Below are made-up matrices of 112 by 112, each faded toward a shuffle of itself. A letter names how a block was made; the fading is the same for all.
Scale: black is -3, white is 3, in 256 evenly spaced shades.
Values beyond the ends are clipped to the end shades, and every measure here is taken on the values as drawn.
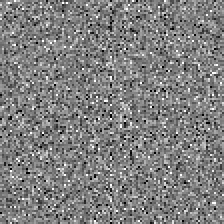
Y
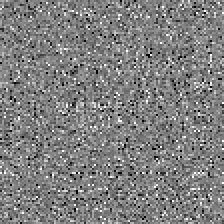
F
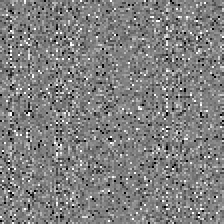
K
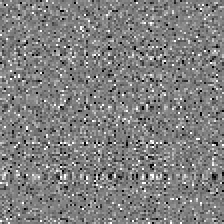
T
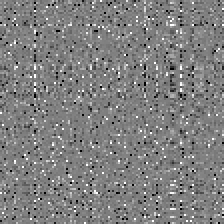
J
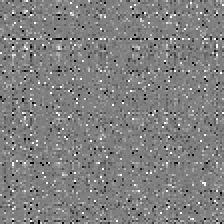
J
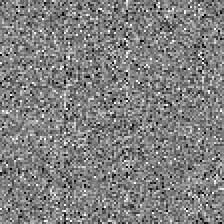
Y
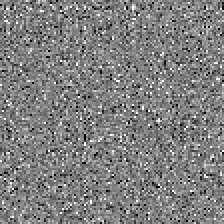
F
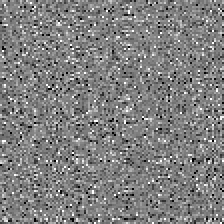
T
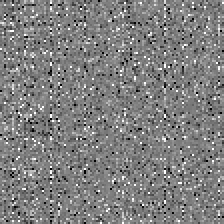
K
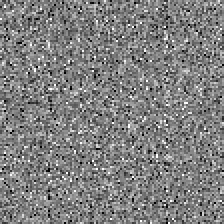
Y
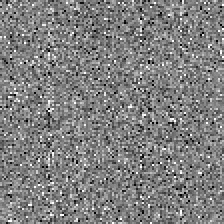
Y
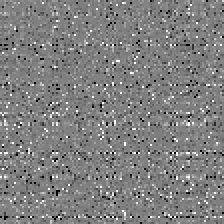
J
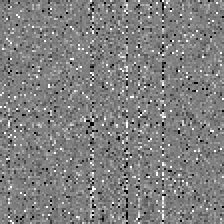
K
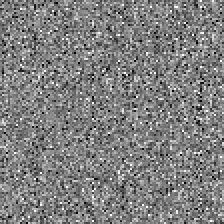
Y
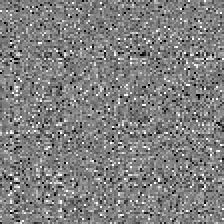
T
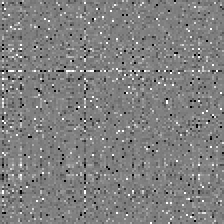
J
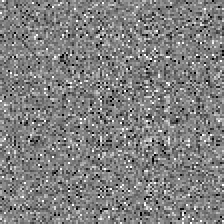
F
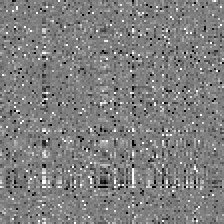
J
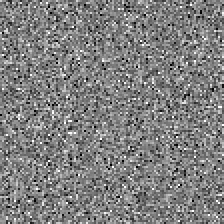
Y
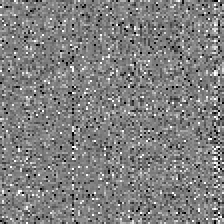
K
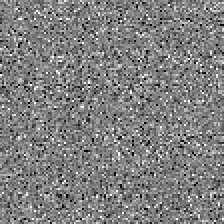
F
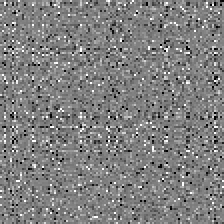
J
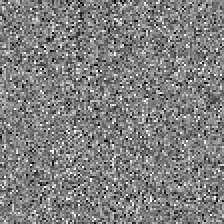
Y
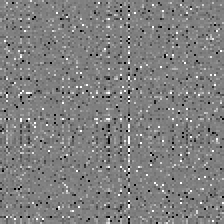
J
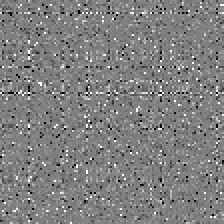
J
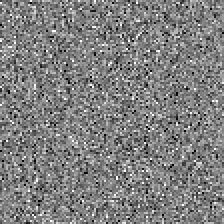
Y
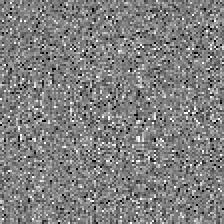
F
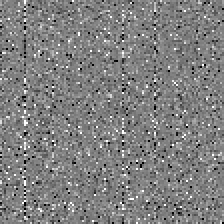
K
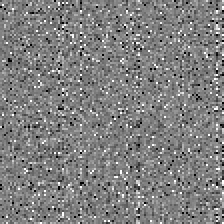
K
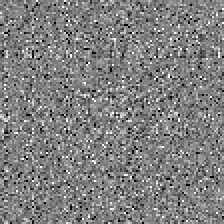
F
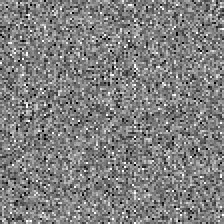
Y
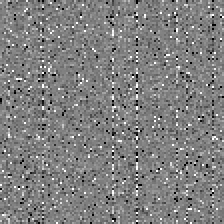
K
